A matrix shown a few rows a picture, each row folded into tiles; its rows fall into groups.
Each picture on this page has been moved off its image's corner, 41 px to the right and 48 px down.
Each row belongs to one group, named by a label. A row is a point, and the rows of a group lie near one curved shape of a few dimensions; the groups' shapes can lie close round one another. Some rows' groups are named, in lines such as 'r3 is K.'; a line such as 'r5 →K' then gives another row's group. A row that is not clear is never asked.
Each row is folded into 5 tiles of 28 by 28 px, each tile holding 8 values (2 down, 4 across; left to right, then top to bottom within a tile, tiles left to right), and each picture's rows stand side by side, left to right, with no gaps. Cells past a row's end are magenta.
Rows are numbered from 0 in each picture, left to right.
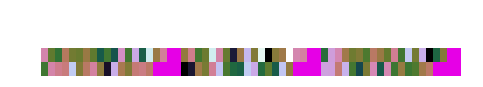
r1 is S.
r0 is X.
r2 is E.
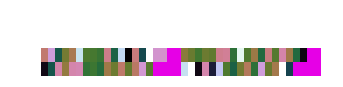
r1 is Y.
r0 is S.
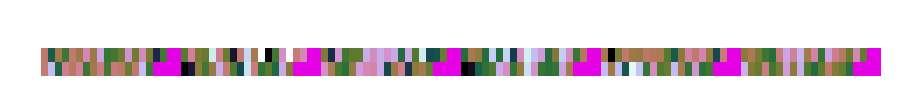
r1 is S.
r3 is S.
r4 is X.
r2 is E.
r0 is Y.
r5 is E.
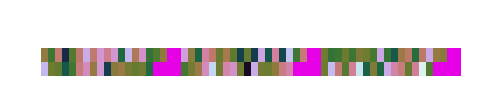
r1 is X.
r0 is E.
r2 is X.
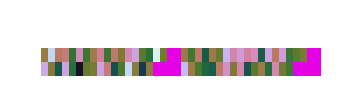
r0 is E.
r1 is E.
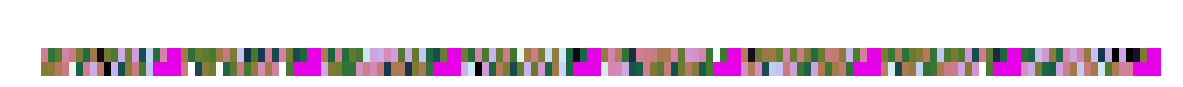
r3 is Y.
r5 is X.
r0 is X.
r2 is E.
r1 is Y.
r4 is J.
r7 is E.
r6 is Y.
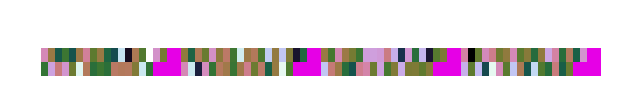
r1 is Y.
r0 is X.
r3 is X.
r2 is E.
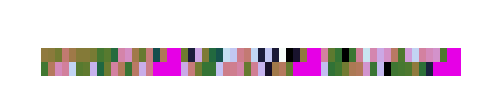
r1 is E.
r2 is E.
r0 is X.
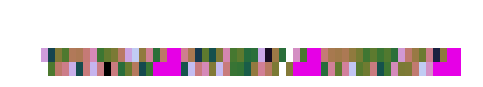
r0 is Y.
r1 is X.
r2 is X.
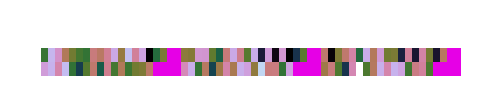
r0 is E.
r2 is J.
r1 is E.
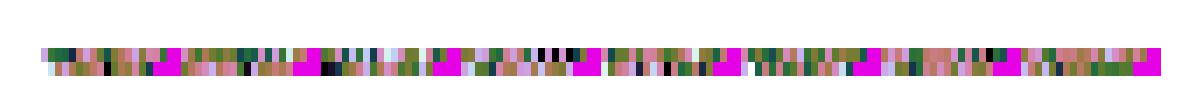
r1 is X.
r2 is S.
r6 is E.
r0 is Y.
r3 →E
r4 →Y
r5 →Y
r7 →E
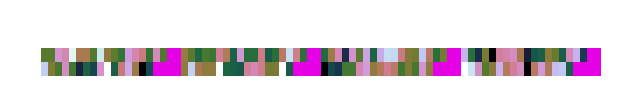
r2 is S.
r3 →Y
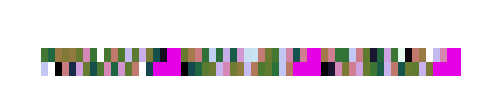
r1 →S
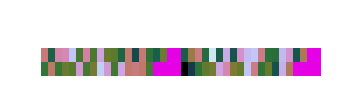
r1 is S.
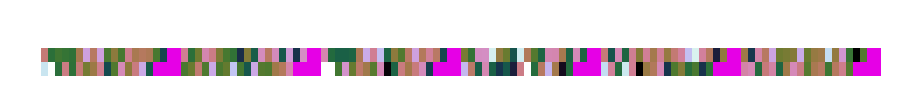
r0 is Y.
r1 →X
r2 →Y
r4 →Y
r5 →Y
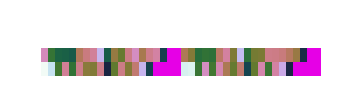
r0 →Y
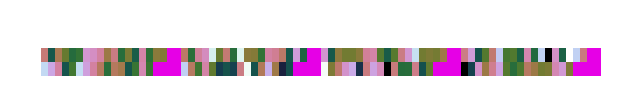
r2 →Y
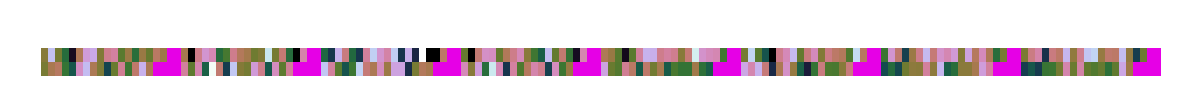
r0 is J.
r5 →J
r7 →S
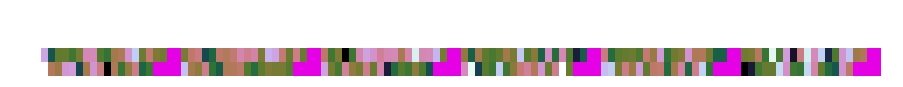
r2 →E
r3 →Y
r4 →Y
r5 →S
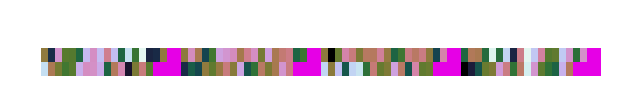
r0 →E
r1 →S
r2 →X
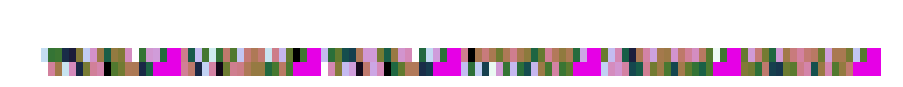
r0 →Y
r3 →X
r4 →J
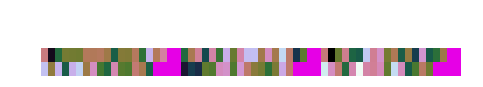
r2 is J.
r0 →X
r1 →S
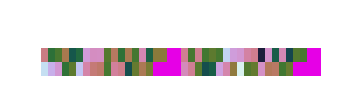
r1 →E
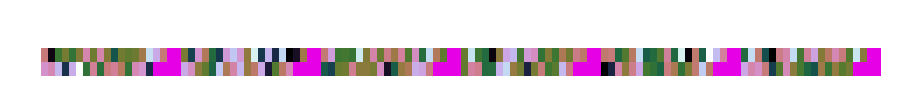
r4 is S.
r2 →S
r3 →J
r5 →J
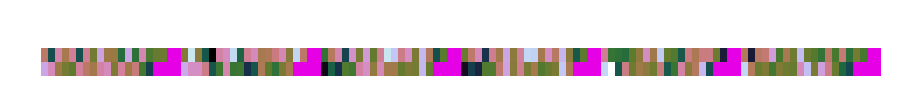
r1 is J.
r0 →J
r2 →S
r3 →S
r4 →Y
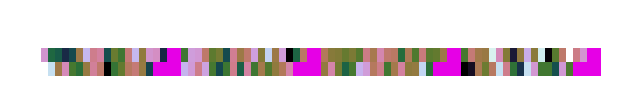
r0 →Y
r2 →J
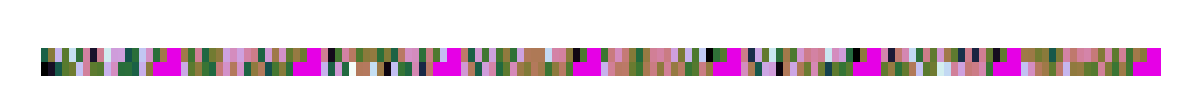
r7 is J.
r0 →S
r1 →E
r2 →X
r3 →Y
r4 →E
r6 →J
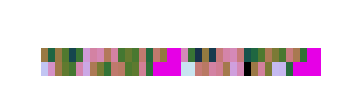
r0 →J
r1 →Y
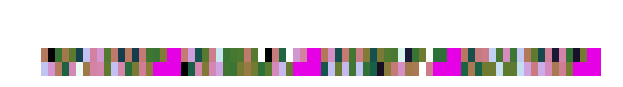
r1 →S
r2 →X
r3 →J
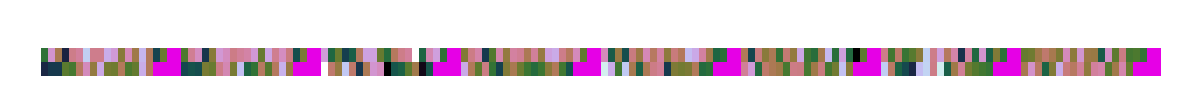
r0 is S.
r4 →Y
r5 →Y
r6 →E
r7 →J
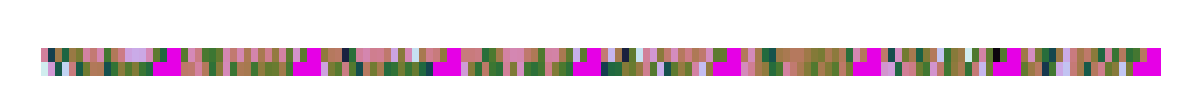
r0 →Y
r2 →E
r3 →E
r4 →S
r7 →J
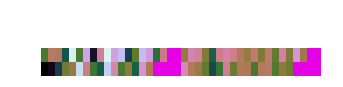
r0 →S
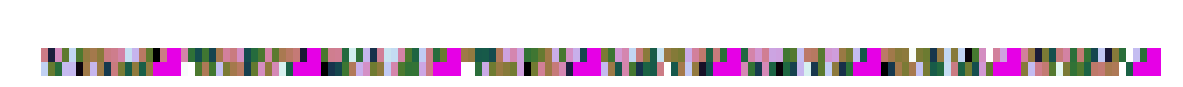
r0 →Y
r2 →S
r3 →Y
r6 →S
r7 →X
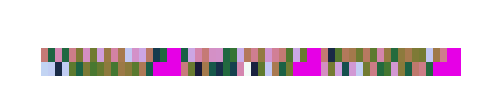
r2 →X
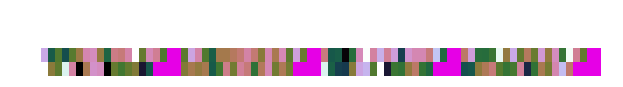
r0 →Y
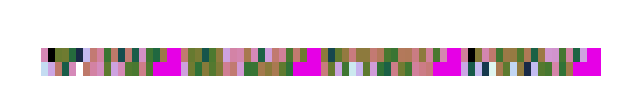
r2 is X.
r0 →J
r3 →X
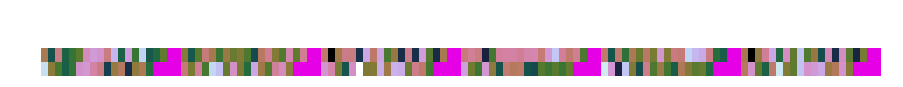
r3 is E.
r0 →E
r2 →J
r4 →Y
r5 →J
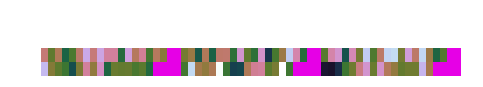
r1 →X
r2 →S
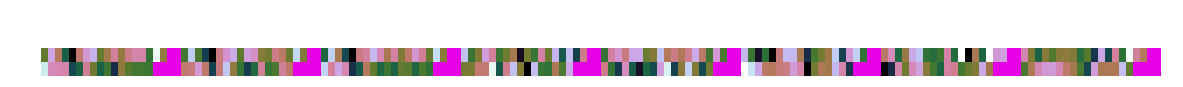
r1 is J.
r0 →J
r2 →J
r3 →X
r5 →Y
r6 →S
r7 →X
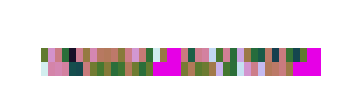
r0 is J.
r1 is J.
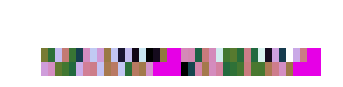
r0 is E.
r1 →S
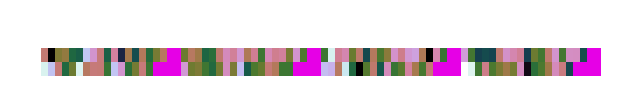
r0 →J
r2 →E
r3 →Y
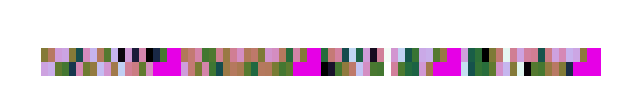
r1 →E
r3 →E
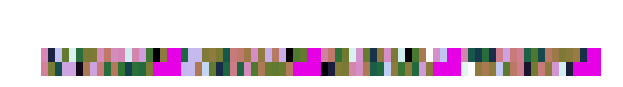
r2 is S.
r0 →Y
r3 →Y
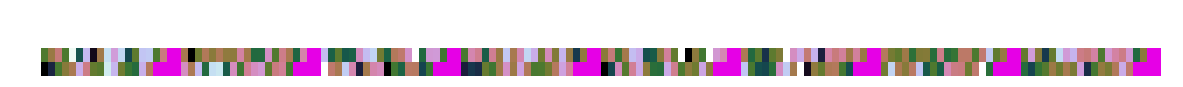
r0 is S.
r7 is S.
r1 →X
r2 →Y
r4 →S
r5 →E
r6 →X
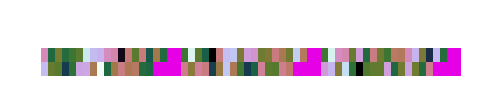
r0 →E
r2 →E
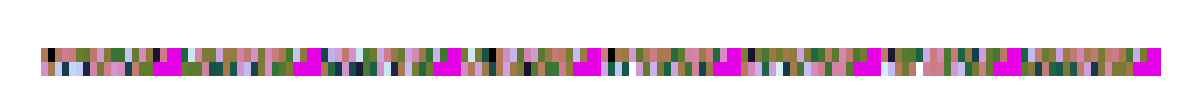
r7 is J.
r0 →X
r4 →X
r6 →J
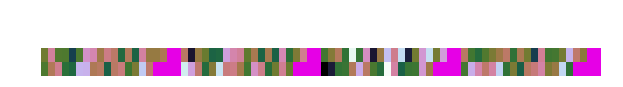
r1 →J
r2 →S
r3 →X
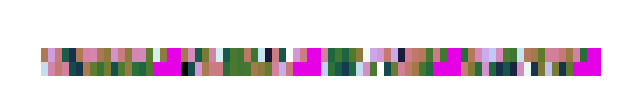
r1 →S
